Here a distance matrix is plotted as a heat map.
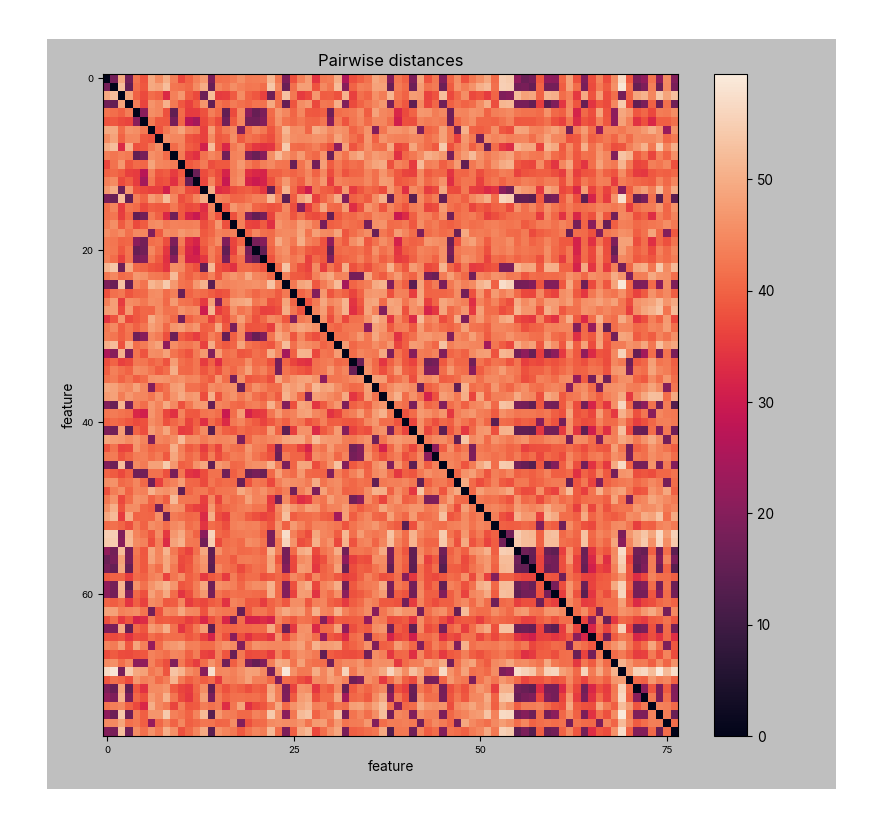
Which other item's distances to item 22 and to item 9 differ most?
69
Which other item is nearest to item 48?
10
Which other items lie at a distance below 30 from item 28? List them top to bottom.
10, 25, 48
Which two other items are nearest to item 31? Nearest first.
8, 51
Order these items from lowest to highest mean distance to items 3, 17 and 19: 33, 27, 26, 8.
33, 8, 27, 26
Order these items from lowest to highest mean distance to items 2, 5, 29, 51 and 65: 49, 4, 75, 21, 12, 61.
21, 4, 12, 61, 49, 75
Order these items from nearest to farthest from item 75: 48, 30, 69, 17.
30, 17, 48, 69
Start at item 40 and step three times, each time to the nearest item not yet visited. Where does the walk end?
58
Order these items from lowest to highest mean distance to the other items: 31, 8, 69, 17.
17, 8, 31, 69
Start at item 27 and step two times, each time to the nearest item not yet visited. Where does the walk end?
43
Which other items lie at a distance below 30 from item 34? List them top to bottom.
23, 33, 43, 44, 49, 70
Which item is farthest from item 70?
9
